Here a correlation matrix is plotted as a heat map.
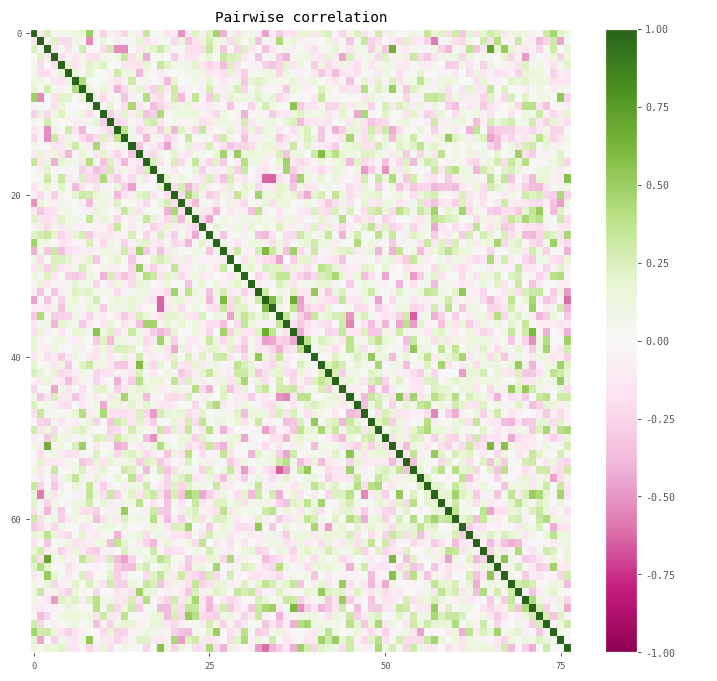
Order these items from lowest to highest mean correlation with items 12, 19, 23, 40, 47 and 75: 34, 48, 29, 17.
17, 34, 29, 48
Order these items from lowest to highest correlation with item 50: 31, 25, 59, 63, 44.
44, 59, 31, 25, 63
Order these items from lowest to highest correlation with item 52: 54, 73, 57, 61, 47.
47, 73, 61, 54, 57
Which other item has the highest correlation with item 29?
15
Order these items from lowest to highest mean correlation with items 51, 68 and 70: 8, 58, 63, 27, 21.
63, 27, 21, 58, 8
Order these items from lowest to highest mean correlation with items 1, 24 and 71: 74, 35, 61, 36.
61, 36, 74, 35
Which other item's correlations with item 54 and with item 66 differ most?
35
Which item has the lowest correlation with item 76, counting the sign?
33
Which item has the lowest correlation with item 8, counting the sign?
1
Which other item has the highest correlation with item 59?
13
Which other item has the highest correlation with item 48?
40
